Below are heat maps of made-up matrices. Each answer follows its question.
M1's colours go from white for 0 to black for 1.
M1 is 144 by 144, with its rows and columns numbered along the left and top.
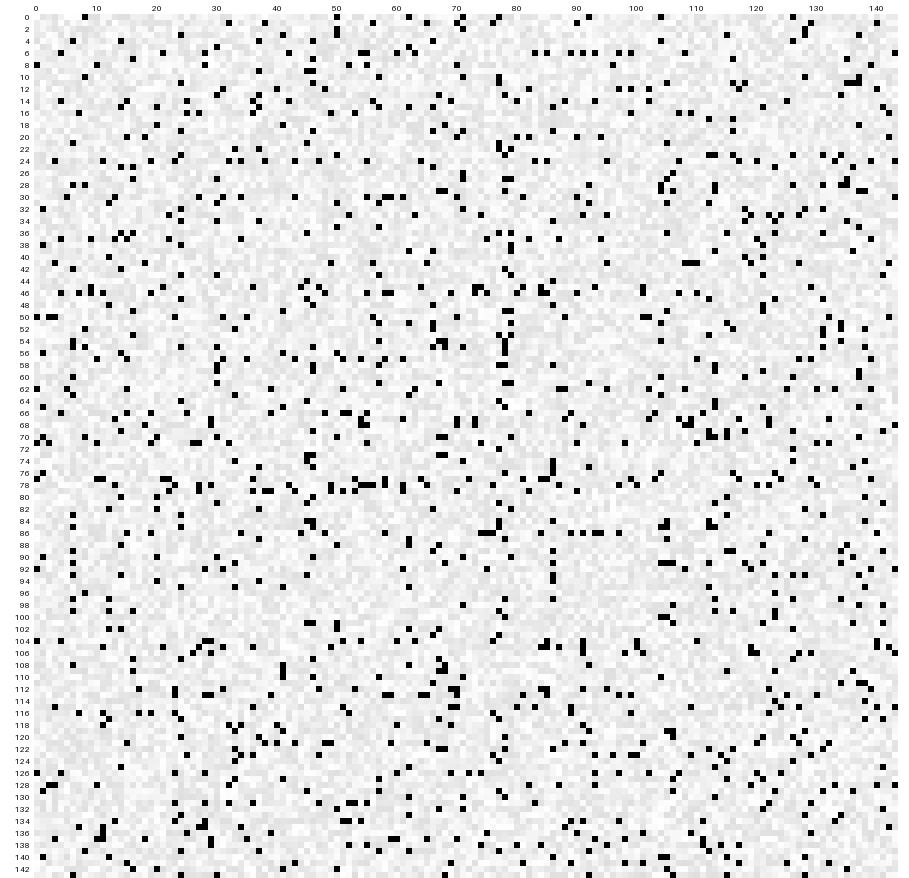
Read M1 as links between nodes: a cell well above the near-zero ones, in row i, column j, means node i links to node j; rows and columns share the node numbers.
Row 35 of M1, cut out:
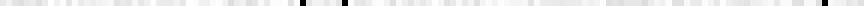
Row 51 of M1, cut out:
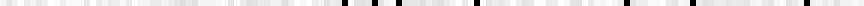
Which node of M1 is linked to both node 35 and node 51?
node 57
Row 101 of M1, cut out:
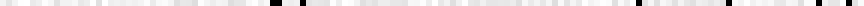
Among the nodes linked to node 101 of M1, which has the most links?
node 46
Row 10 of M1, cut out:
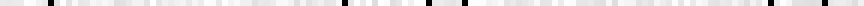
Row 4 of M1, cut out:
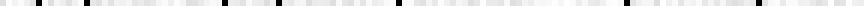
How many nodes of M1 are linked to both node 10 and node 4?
0
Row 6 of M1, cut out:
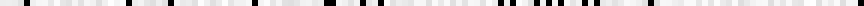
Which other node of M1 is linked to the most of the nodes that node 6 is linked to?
node 104
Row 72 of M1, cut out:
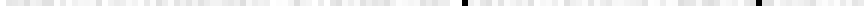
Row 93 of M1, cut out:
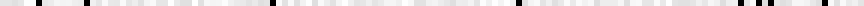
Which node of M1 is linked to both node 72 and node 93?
node 126
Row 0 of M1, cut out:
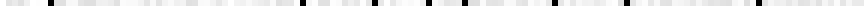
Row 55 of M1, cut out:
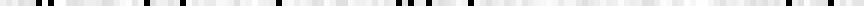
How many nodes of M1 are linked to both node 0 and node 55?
2
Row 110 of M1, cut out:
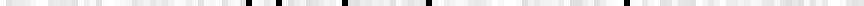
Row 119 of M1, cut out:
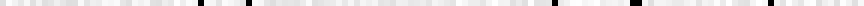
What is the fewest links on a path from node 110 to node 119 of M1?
2
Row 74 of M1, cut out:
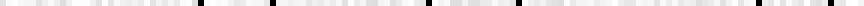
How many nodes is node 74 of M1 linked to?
6
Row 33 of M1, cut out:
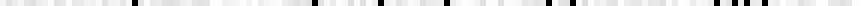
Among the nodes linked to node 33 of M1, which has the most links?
node 91
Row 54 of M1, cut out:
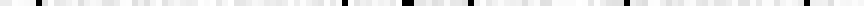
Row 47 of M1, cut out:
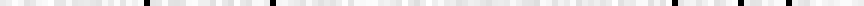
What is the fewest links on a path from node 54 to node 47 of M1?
4
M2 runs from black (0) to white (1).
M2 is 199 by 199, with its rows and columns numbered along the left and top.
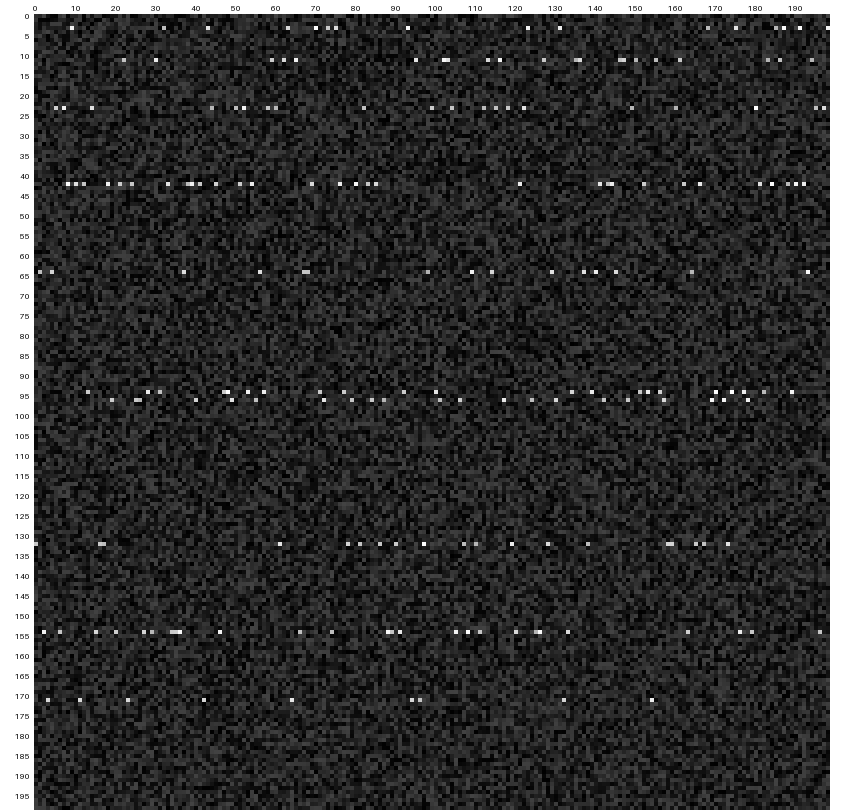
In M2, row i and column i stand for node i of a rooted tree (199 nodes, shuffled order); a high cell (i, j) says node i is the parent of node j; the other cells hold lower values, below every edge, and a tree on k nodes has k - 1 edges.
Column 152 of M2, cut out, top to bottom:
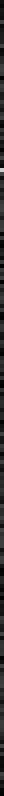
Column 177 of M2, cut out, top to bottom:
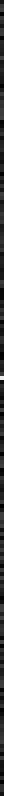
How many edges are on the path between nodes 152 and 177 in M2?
4
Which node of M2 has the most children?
42
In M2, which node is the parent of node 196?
154
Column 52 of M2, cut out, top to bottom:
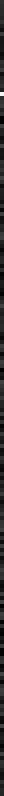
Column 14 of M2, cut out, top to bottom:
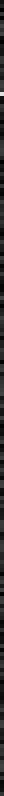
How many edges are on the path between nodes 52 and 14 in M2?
2
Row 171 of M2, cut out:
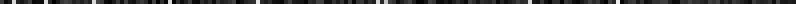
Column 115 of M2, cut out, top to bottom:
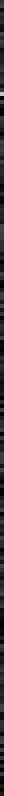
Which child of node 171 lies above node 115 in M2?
23
